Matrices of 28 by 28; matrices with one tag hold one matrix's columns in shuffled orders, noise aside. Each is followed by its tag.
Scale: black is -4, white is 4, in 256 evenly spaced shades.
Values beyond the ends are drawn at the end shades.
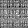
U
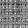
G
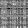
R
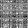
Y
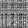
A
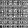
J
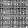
R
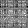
U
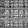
U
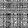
A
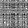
A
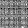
R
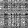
A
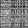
U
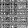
G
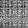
U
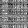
G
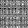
R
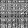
Y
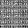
J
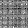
R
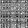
Y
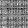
R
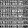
J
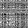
A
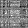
U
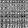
Y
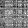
U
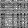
A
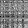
Y
